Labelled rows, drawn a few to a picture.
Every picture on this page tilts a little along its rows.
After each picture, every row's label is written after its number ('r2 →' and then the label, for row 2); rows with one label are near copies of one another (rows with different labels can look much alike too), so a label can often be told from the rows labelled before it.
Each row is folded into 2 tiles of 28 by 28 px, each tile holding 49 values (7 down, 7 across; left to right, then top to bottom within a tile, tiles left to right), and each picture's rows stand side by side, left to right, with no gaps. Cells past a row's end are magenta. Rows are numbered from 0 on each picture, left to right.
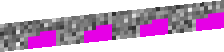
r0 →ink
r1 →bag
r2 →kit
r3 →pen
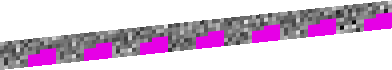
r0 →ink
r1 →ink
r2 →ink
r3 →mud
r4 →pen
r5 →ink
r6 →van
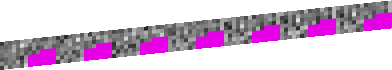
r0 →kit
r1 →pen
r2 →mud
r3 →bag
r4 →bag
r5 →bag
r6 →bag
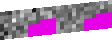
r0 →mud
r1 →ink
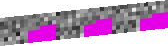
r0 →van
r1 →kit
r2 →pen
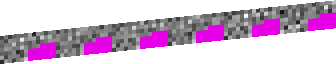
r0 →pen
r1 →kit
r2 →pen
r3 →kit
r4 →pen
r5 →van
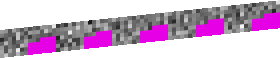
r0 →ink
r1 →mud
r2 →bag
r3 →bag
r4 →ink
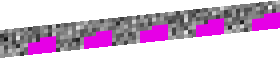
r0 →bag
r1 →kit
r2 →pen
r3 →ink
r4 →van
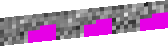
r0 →kit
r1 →kit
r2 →mud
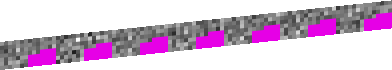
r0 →bag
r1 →pen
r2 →ink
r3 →bag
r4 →ink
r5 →ink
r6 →kit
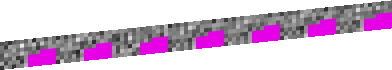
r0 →pen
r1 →kit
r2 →bag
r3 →kit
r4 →kit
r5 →kit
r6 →pen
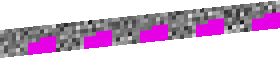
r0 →ink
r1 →pen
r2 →van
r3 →pen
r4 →van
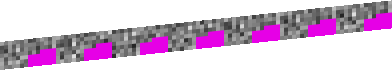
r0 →bag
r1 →ink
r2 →kit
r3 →pen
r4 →bag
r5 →bag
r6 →bag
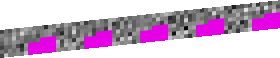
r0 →kit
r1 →bag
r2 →van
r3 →van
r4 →pen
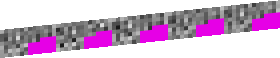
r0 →bag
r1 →van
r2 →bag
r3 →bag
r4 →bag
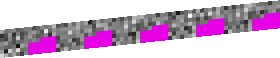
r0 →van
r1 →mud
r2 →kit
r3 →pen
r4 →kit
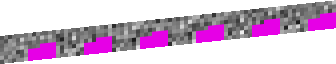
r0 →pen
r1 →bag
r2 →kit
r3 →kit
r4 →ink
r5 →van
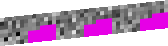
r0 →van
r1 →ink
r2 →bag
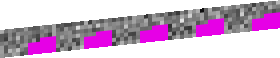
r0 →bag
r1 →pen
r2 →mud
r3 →mud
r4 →ink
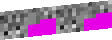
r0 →van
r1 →van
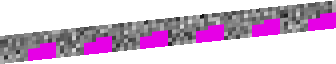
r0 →van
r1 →ink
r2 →mud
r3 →mud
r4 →pen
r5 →bag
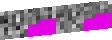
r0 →bag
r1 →ink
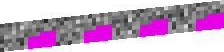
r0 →kit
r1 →pen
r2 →ink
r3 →ink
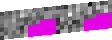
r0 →kit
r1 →mud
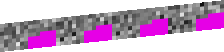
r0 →ink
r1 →van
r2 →van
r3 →mud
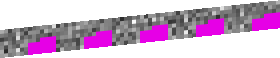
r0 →ink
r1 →kit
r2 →pen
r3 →ink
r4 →ink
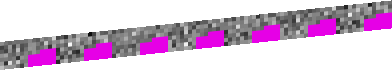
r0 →van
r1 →mud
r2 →kit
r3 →ink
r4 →mud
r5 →ink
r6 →mud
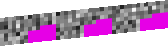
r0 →bag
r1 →kit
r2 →pen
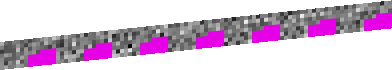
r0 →ink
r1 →bag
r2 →van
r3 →mud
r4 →pen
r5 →pen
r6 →kit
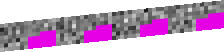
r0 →van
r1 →bag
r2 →mud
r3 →pen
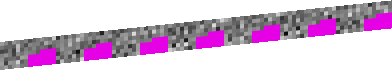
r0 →ink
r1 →kit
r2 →pen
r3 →van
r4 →ink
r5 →van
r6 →mud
